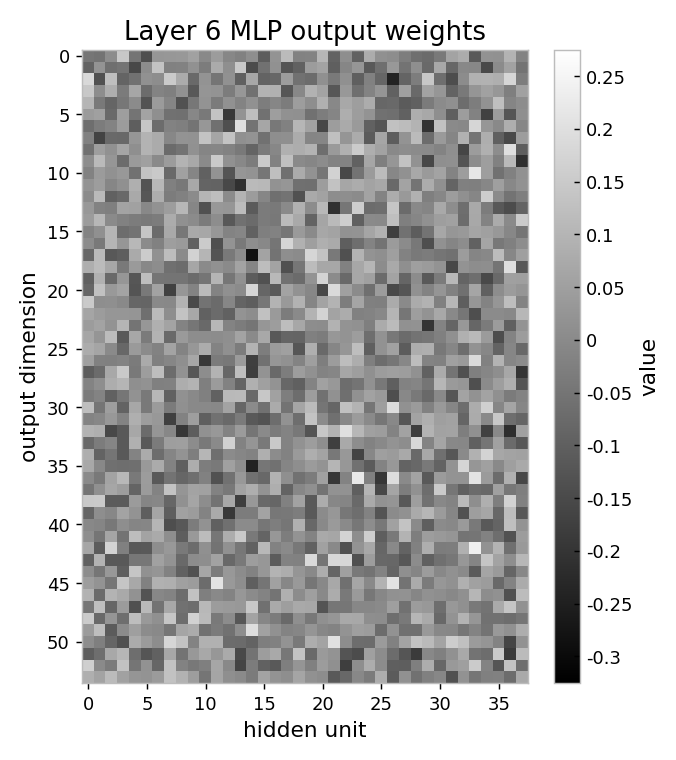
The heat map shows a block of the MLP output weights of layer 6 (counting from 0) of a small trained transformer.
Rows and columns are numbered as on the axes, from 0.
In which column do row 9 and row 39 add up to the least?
37
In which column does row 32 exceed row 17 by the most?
22
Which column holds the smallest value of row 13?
21
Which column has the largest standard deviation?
36
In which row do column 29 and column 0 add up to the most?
2
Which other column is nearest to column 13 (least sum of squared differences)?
30
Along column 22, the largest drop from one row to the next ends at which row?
42
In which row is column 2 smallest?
32
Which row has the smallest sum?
1
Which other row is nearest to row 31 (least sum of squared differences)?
26
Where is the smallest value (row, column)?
17, 14
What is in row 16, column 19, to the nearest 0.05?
0.05
